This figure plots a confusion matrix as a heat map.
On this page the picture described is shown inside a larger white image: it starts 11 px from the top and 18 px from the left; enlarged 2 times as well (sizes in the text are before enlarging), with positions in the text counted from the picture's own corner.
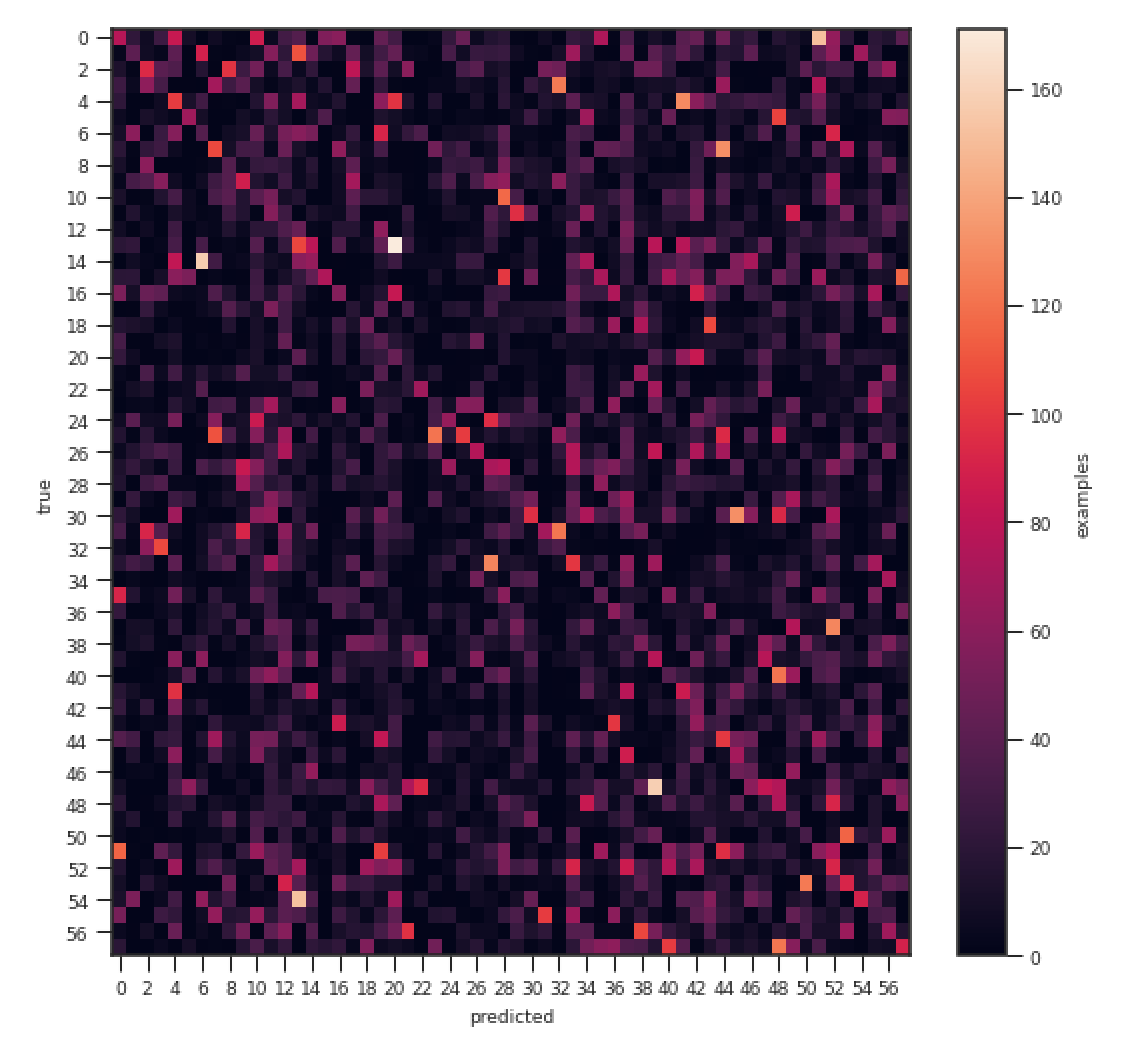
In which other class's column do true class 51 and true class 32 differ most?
0
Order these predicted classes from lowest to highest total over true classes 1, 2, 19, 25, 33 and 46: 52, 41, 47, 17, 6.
47, 41, 6, 17, 52
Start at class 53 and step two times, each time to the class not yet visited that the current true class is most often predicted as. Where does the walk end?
56
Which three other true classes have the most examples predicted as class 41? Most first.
4, 13, 20
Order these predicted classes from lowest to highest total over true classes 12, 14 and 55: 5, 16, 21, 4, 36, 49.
5, 21, 16, 36, 49, 4
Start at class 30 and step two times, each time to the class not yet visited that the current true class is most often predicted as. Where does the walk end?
37
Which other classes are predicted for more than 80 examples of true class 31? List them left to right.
2, 9, 32
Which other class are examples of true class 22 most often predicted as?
39
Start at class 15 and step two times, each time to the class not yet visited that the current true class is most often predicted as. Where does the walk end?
48
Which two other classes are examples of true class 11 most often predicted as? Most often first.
29, 49
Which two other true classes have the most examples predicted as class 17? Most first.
2, 9
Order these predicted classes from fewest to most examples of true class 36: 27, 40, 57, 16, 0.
27, 40, 0, 16, 57
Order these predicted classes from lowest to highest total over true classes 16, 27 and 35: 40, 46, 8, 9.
46, 8, 40, 9
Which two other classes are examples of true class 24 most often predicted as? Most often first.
27, 10
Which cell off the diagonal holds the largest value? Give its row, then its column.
13, 20
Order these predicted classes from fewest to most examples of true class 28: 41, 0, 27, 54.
54, 0, 41, 27
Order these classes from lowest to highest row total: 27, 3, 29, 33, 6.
3, 29, 6, 33, 27
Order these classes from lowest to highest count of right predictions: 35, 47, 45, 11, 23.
23, 35, 11, 45, 47
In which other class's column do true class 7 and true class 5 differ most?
44
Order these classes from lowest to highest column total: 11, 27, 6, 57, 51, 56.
6, 57, 27, 56, 51, 11
